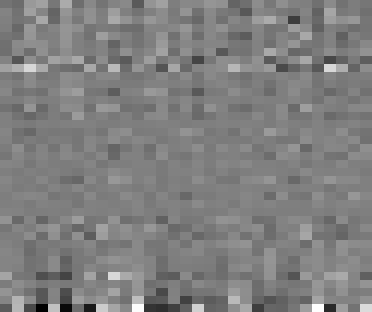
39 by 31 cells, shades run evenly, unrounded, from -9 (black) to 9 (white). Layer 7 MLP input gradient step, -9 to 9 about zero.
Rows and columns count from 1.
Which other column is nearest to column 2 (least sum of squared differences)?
31
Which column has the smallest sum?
4
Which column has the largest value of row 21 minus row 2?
21
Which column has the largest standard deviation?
6
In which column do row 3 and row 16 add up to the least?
25
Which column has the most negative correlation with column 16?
20
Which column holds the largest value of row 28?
7
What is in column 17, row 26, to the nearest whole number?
1
